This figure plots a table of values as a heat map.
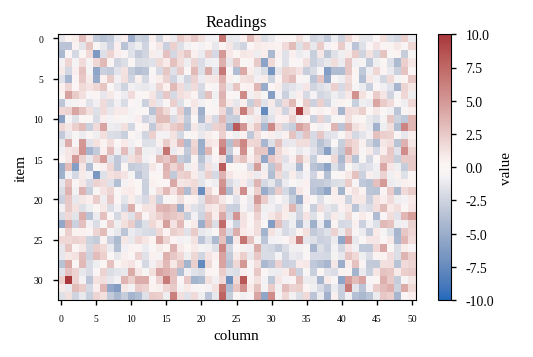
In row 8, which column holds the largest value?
45
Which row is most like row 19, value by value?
28
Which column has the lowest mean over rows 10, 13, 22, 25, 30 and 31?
24
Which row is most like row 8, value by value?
12
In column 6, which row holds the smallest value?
0
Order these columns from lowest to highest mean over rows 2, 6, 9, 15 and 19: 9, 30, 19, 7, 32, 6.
32, 30, 9, 7, 19, 6
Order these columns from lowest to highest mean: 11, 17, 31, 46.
11, 31, 17, 46
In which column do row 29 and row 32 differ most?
10
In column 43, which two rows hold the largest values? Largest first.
30, 9
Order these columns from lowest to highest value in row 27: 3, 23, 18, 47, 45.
18, 45, 47, 3, 23
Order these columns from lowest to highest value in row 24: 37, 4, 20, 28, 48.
48, 37, 20, 4, 28
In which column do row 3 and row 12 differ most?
29
